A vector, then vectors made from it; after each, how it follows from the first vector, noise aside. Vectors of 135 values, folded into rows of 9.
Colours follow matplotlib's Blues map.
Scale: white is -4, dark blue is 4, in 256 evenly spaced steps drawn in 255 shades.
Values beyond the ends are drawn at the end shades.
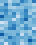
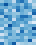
reversed.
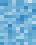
reversed, shrunk.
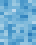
reversed, shrunk.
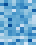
reversed.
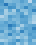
reversed, shrunk.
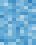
reversed, negated, shrunk.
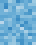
wrapped around, shrunk.
